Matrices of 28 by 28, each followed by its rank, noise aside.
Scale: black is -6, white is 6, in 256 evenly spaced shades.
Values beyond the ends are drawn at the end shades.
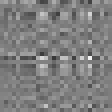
one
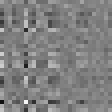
one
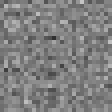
five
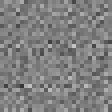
five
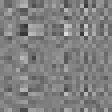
one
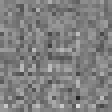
five
